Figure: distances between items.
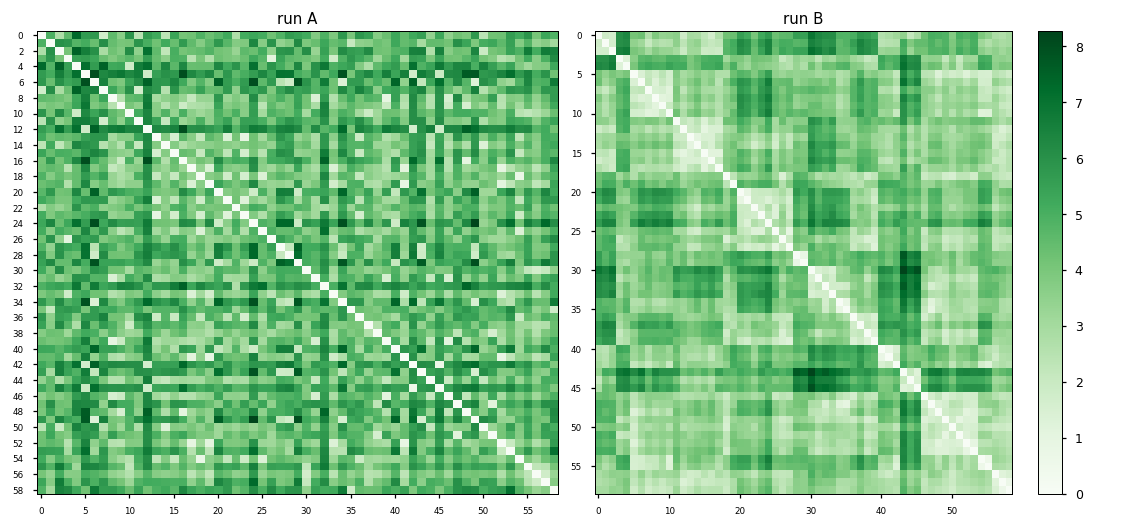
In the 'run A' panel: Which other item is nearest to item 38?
51
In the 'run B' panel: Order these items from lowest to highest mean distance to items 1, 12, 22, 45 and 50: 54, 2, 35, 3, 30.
2, 54, 35, 3, 30
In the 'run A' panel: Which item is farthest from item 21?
12
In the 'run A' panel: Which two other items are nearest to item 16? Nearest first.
48, 9
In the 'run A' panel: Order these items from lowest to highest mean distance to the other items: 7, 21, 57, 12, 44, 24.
44, 21, 57, 7, 24, 12
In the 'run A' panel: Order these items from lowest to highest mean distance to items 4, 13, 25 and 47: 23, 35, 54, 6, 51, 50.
54, 23, 51, 50, 35, 6
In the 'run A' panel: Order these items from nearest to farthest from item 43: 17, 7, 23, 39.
17, 39, 23, 7
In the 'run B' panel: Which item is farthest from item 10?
24
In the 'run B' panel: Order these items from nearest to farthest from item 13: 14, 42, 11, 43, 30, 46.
14, 11, 46, 42, 43, 30
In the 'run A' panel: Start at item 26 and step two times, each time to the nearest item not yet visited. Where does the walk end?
33
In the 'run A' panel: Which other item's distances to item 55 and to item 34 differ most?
6
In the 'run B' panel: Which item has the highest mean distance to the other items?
43
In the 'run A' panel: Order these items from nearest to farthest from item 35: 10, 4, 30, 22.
22, 30, 10, 4
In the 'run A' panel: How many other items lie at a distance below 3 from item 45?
3
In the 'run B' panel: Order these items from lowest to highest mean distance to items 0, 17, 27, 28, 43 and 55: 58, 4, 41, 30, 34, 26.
58, 41, 26, 34, 4, 30
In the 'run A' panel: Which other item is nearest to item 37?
10
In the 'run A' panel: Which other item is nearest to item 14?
50
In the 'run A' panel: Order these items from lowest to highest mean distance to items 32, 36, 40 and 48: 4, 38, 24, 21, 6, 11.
21, 38, 24, 11, 4, 6
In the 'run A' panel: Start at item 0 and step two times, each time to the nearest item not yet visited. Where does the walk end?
11
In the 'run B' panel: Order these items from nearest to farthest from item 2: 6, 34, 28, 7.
7, 6, 34, 28
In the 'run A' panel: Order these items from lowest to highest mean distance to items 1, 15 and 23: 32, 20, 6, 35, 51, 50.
35, 50, 20, 51, 6, 32
